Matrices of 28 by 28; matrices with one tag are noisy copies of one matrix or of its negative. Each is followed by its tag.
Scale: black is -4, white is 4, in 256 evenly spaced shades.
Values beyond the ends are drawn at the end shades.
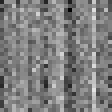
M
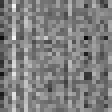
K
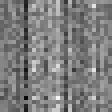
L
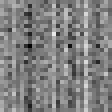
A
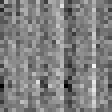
M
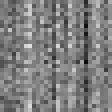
A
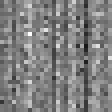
A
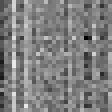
K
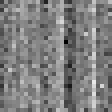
M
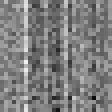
L
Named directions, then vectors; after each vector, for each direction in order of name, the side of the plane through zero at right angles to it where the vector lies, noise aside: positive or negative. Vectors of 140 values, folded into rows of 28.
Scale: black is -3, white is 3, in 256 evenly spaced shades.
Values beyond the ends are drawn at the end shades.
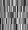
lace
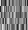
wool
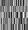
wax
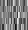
positive, positive, negative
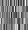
negative, positive, negative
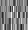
negative, negative, positive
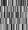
positive, positive, positive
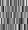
negative, positive, negative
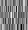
negative, negative, positive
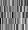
positive, negative, positive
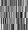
negative, positive, positive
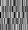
negative, negative, negative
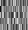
positive, positive, positive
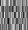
negative, negative, negative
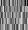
positive, negative, positive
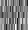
negative, negative, positive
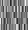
negative, positive, negative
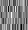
negative, negative, positive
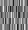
negative, negative, positive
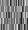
negative, positive, negative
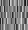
positive, negative, positive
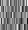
negative, positive, negative
